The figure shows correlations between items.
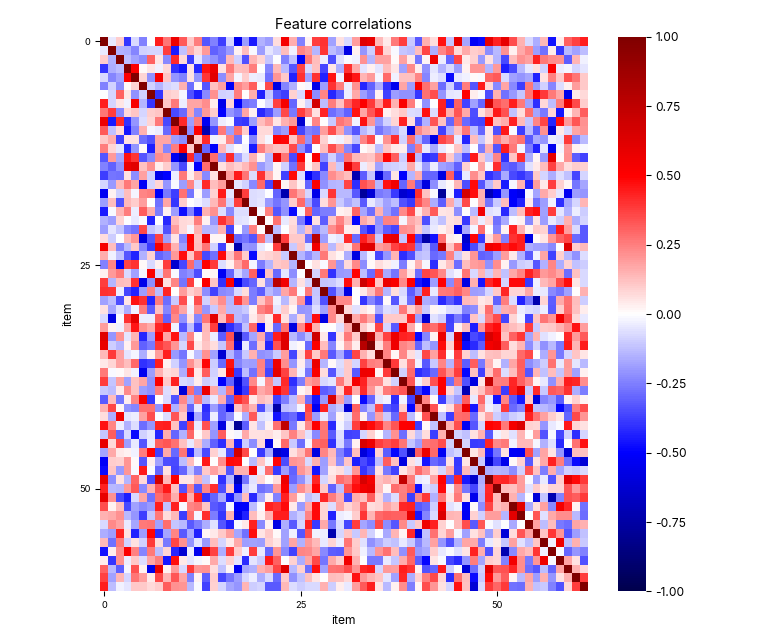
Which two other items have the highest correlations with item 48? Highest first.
19, 5
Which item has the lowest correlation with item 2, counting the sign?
25
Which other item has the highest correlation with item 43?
23
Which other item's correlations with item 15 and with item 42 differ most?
32
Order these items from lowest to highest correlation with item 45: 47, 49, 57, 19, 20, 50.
47, 19, 57, 20, 50, 49
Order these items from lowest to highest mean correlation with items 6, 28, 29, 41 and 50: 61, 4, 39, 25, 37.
39, 37, 4, 25, 61
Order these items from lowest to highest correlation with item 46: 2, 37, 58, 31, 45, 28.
37, 31, 58, 45, 2, 28
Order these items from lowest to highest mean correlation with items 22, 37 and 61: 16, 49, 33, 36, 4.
4, 49, 36, 16, 33
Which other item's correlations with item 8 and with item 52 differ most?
58
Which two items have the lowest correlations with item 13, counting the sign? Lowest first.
10, 9
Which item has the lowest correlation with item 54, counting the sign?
22
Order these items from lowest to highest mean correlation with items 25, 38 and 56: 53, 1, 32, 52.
1, 53, 52, 32
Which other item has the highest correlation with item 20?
15
